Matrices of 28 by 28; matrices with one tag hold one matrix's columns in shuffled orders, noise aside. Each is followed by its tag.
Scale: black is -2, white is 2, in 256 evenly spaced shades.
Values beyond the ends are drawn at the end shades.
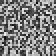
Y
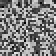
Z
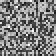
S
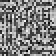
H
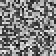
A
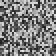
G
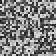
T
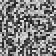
G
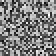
S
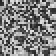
Y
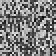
G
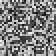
Y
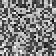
Z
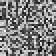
A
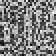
H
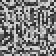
H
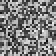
T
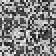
T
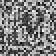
H
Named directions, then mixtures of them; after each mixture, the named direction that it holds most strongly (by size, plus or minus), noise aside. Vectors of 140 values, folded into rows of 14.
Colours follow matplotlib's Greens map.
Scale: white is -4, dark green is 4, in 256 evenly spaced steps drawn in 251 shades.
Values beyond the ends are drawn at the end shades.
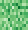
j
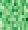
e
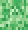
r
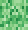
r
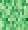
e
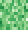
e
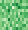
j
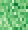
j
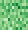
j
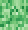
r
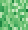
e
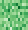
j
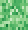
r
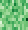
e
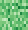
j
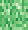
j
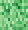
j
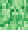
r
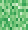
j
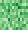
j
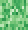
r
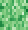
e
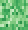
r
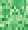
r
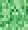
r
